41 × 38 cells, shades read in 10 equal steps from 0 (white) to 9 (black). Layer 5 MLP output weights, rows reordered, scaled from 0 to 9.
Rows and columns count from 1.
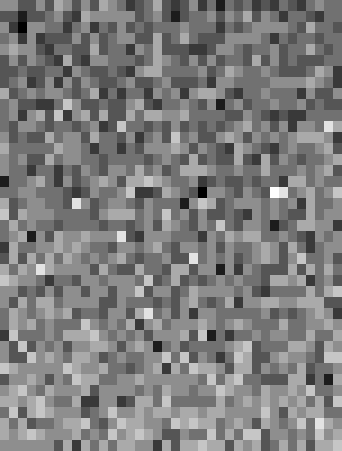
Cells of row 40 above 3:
23
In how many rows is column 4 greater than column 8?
17
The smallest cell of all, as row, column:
18, 31
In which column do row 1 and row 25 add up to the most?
25
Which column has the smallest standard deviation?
13
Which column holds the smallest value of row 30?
10
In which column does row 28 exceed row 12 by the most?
37
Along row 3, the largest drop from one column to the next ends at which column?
4
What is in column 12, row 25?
3
